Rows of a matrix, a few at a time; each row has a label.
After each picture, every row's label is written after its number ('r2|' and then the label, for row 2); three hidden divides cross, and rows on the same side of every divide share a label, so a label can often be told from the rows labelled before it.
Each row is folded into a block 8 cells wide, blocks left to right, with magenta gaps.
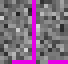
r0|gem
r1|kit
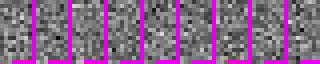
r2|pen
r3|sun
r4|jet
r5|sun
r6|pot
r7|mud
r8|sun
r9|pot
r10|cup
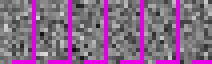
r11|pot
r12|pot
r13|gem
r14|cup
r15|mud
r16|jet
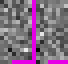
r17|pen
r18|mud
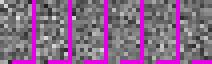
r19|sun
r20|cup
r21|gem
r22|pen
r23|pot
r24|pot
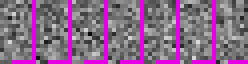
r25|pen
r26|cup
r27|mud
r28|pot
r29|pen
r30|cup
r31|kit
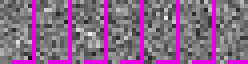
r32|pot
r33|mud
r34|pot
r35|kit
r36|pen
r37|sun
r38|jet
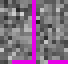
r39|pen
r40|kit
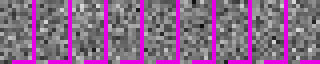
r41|cup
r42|pot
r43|jet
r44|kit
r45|mud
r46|mud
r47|pot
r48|mud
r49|kit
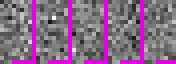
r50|pen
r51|sun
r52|jet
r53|sun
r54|pot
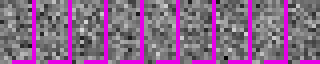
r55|kit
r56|pot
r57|kit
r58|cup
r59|gem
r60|sun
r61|cup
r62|pot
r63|kit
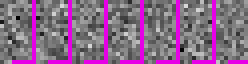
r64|kit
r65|jet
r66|pot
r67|pot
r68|pen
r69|mud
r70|cup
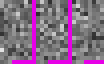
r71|jet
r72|pen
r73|sun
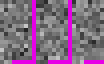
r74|jet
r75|gem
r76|kit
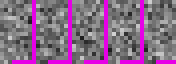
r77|sun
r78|cup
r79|jet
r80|mud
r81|gem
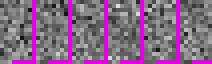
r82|mud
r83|gem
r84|kit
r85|jet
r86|pen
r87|pot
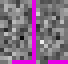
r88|mud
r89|cup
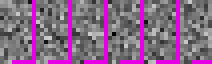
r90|jet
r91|sun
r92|pot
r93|pot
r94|kit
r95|cup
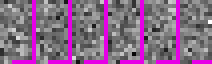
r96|kit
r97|jet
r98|gem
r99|gem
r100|pot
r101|pen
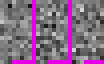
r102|cup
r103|pen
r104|jet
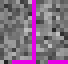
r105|gem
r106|kit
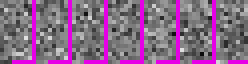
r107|gem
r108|mud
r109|sun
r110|mud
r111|kit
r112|jet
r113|sun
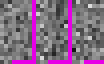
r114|kit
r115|sun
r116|mud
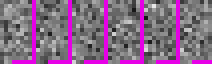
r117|kit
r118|pot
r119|sun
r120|mud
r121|jet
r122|pot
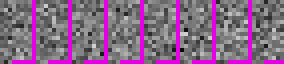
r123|pen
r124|kit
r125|mud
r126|gem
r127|pot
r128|mud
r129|pen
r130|pen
